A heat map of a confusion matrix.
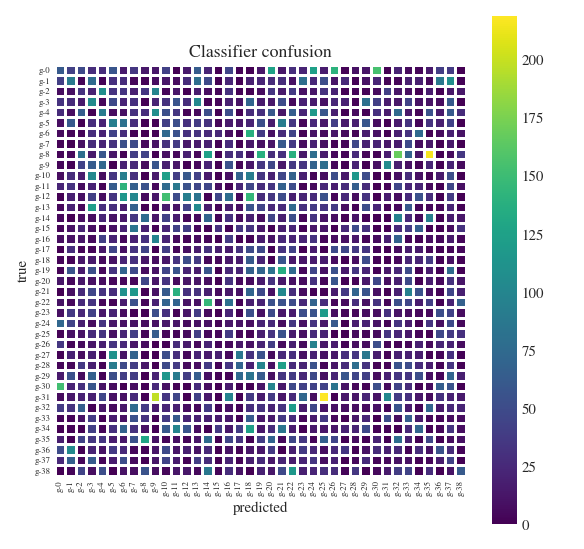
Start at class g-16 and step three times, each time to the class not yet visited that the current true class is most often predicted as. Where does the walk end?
g-25
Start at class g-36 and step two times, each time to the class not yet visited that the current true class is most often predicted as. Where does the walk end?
g-37
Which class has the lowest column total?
g-15
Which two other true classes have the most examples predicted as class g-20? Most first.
g-0, g-30
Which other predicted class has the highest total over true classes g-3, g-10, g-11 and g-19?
g-6
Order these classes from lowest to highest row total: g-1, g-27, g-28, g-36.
g-36, g-27, g-1, g-28
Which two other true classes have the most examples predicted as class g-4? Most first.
g-2, g-9
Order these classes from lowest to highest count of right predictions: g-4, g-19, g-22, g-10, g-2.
g-2, g-22, g-19, g-4, g-10
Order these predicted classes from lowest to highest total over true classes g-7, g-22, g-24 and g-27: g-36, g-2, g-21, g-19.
g-36, g-2, g-19, g-21
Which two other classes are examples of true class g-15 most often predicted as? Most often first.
g-7, g-34
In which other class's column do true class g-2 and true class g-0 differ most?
g-30
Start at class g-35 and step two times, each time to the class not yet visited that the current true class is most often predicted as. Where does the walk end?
g-32
